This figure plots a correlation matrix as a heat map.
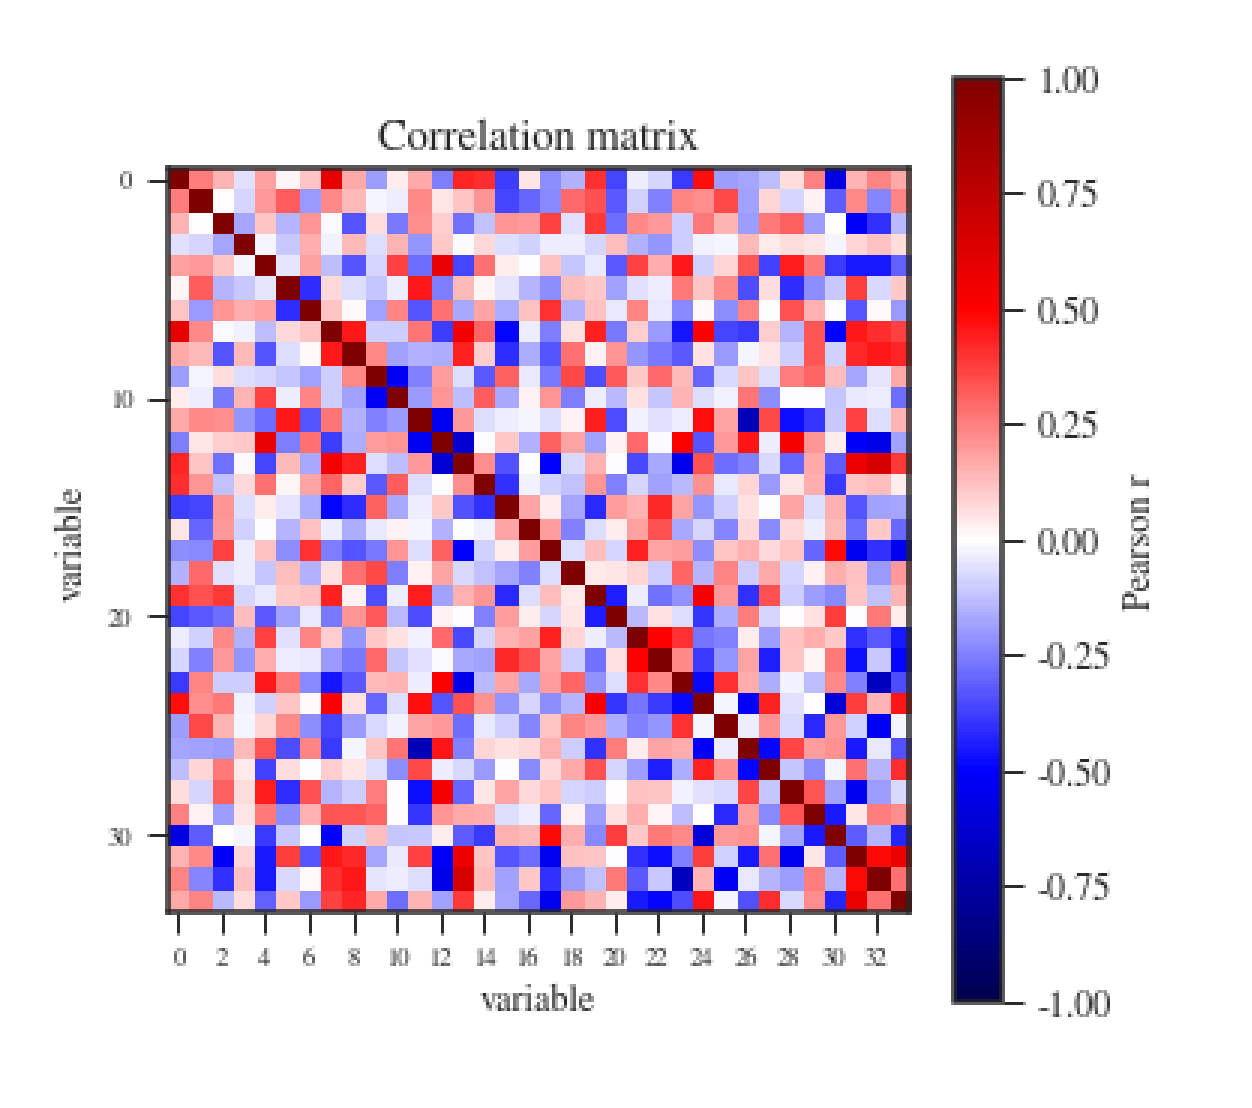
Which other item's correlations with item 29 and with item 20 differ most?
30
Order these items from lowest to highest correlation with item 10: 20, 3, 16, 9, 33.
9, 33, 20, 16, 3
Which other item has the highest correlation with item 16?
22
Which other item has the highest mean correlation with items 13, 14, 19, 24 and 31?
7
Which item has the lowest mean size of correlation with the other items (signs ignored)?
3
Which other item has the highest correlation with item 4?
12
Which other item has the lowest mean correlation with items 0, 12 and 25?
32
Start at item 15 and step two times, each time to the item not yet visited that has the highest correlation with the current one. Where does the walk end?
21
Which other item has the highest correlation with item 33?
31
